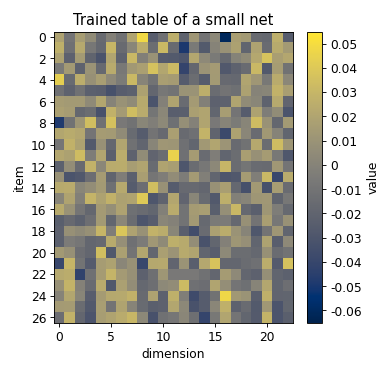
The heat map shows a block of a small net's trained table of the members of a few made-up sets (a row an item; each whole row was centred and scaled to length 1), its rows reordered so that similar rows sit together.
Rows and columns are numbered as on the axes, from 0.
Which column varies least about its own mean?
18
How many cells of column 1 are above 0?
18
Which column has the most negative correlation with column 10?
20
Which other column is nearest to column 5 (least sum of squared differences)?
7
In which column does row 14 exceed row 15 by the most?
9
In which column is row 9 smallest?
16
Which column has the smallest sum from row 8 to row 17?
12
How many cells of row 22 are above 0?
10
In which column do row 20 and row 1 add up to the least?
14
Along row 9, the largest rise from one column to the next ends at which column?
17
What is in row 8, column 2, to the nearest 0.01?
0.01
